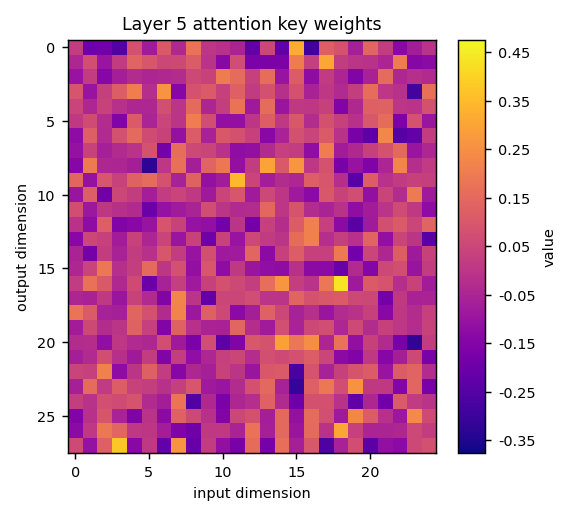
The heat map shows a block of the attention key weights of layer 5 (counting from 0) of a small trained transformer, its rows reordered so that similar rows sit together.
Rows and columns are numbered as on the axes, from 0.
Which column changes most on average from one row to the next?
18
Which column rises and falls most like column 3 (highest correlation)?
12
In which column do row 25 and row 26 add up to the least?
0
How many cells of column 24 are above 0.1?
2
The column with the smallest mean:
19
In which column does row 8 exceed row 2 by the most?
22
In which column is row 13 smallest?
24
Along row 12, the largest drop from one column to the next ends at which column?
3
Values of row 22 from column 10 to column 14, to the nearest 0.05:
0.05 0 -0.1 0.1 0.1
